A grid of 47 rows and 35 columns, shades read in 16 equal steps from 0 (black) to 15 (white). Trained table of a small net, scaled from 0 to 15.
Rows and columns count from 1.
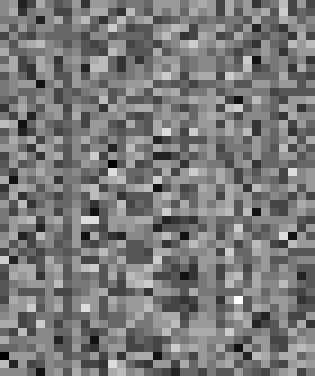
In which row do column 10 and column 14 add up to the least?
30
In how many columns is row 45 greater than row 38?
12
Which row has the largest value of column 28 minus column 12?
27
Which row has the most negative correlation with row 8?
3
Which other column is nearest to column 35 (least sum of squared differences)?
25
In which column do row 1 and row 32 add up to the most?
26
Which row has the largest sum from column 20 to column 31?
42
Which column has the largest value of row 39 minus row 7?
10
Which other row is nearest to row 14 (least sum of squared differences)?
38
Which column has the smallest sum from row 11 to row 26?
8
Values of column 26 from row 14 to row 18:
11 7 10 10 7
